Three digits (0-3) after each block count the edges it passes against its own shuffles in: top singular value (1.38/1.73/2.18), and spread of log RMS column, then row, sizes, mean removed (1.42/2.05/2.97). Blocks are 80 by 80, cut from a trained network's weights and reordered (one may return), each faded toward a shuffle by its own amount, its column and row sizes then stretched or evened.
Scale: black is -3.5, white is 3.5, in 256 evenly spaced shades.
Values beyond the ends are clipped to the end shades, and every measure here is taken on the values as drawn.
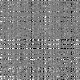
3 2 3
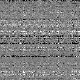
3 2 3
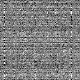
3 3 0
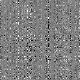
1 3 2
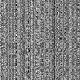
3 2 0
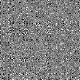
2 2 2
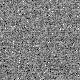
0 0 0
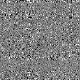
1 2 2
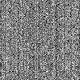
2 0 0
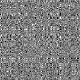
3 2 2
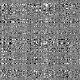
2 2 3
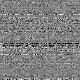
2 0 3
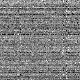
3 1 2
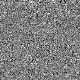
0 1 2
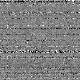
2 0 3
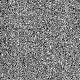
0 0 1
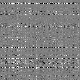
3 1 3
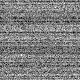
3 0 2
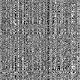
3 2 2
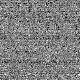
1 1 1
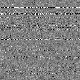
3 0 3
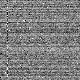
3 1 1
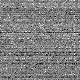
3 0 2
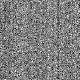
1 1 0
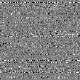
2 0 3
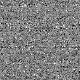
0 1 2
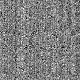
2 0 0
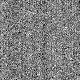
1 0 1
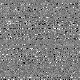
0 0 3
